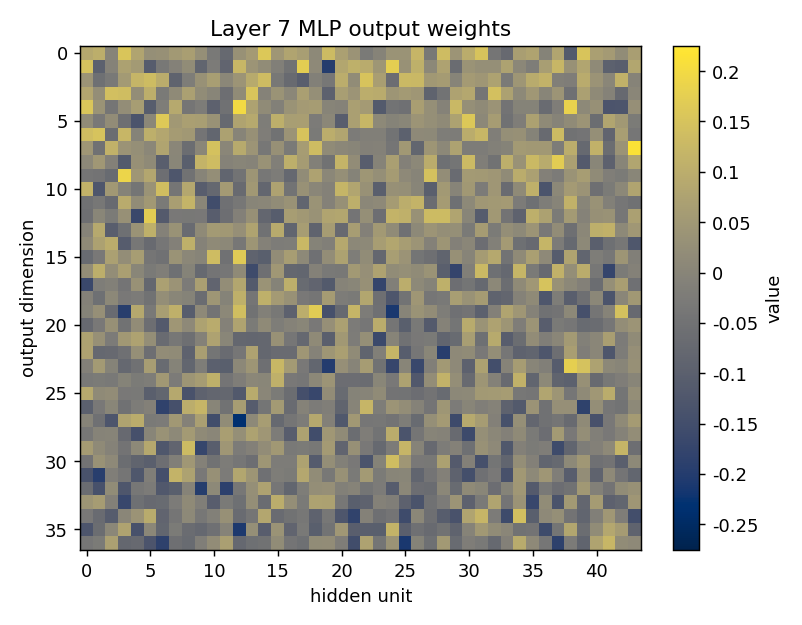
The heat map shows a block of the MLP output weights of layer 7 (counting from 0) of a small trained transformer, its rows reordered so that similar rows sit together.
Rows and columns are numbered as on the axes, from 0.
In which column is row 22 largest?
24
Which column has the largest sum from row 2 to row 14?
13
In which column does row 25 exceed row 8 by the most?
41
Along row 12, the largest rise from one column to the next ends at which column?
5
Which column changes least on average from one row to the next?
26
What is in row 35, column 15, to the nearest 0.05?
0.05
